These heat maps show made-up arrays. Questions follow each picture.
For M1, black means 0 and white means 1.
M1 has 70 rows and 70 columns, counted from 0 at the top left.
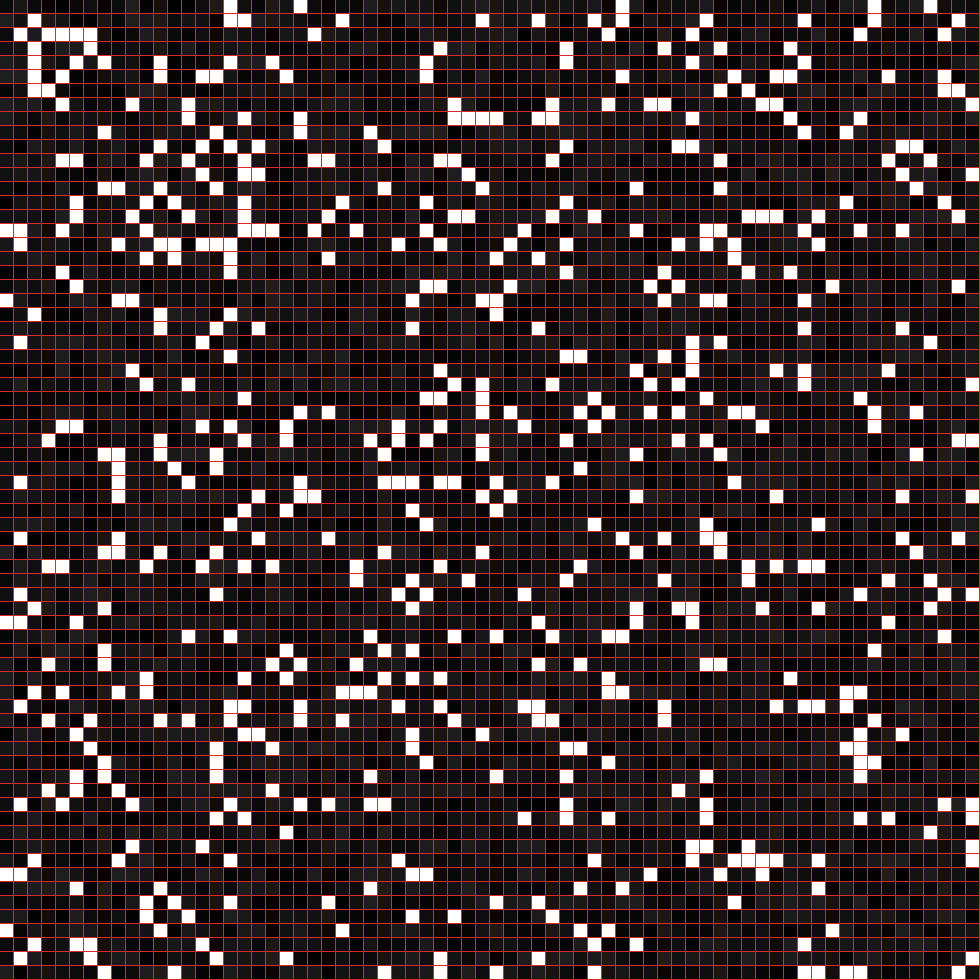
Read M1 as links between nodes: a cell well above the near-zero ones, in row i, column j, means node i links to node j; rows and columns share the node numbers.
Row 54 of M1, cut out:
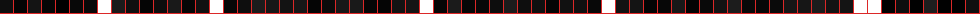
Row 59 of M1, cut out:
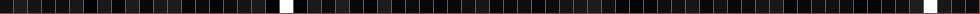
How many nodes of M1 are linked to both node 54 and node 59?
0
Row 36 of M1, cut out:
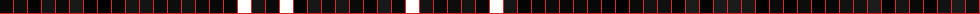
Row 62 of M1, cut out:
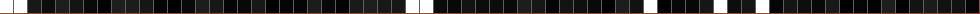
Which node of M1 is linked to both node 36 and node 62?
node 29
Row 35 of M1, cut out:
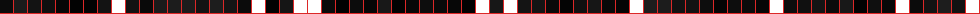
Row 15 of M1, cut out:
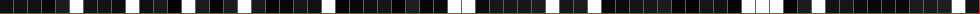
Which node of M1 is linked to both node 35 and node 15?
node 55
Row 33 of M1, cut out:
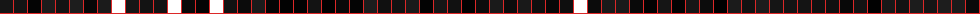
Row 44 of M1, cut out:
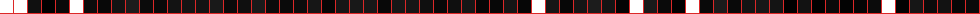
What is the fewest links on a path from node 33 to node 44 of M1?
3
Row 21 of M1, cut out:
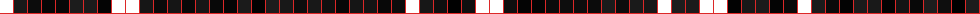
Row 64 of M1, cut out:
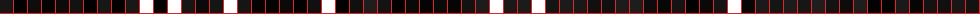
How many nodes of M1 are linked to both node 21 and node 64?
1
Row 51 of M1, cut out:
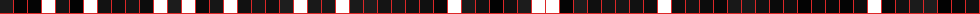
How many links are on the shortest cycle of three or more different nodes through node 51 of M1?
3
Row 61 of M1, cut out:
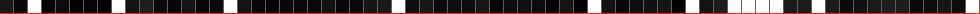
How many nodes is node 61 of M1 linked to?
12
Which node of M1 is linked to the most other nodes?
node 16
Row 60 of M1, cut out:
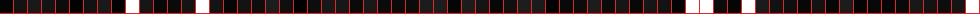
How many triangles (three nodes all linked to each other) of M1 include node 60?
0
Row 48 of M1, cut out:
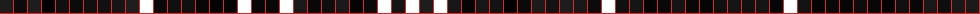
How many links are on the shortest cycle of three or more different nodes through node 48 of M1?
3
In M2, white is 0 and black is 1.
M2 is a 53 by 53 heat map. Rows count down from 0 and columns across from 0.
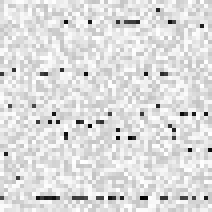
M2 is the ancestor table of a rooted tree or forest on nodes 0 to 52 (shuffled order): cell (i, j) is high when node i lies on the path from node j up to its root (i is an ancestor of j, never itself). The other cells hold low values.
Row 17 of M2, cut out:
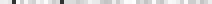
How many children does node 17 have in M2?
2
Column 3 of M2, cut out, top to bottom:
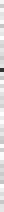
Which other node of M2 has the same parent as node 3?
15
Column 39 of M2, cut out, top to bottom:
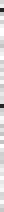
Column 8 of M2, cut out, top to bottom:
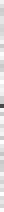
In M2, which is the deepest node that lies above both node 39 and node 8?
26
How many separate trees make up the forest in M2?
10
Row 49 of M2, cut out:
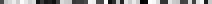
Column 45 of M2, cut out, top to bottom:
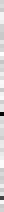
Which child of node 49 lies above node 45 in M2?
28
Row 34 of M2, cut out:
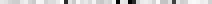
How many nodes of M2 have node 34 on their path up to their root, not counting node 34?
5
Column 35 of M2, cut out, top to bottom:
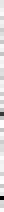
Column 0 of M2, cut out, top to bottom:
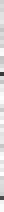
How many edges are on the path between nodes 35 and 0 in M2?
4
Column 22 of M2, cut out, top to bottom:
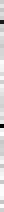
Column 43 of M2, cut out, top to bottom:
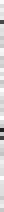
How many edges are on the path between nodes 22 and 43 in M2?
5
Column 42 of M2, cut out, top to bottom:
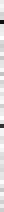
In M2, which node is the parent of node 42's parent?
5
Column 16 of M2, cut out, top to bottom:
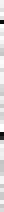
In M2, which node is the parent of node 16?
33
